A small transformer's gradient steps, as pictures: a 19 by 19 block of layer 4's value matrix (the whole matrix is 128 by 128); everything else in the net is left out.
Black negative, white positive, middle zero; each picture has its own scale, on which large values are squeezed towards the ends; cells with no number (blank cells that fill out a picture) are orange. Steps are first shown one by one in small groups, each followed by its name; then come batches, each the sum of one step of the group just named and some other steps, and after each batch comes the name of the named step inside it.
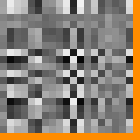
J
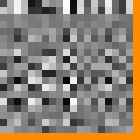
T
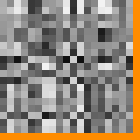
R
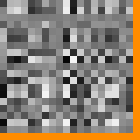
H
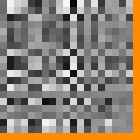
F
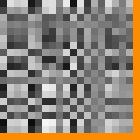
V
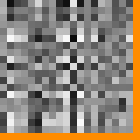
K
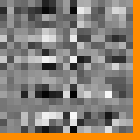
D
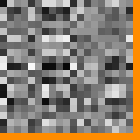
V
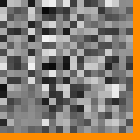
H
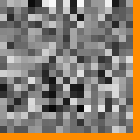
T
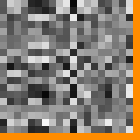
F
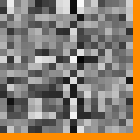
J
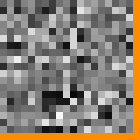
D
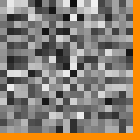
F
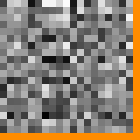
R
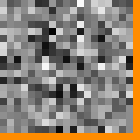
R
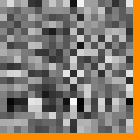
J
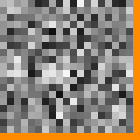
F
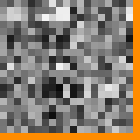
T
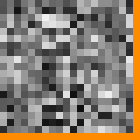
D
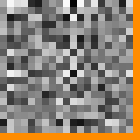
F
